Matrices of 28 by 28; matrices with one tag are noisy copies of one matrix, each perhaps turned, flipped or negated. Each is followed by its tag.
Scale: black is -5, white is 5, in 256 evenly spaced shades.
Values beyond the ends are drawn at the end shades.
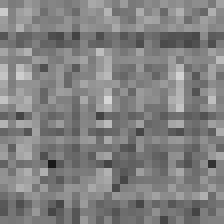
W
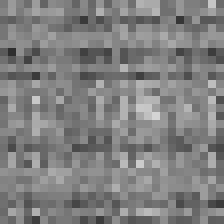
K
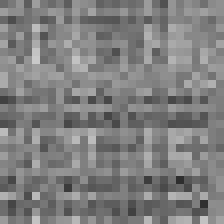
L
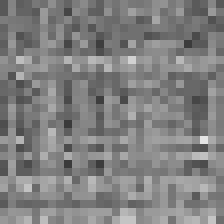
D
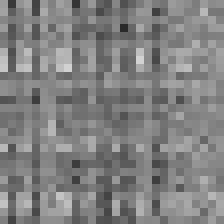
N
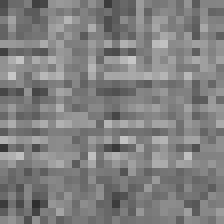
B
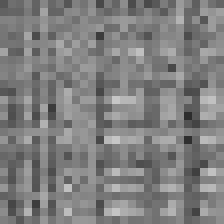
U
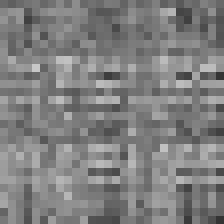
B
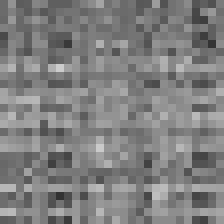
N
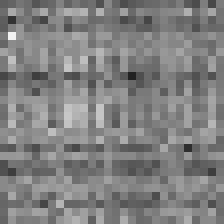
K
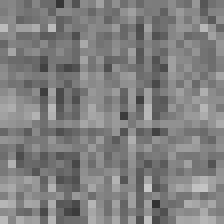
B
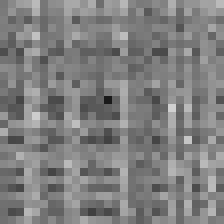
U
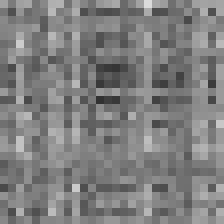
K
